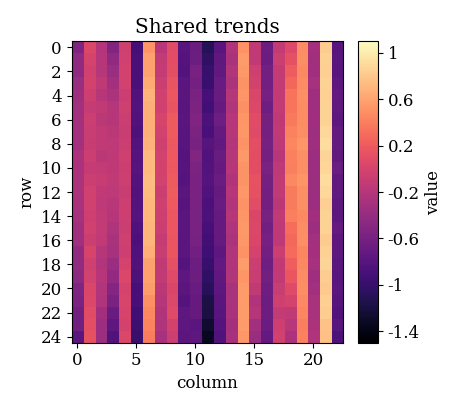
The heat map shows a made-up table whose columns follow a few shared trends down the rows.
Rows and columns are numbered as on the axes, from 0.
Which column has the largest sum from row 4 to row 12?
21
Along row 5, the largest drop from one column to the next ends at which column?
22
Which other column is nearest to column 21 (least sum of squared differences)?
6
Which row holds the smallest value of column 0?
24
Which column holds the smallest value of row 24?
11
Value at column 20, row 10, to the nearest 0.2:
-0.4
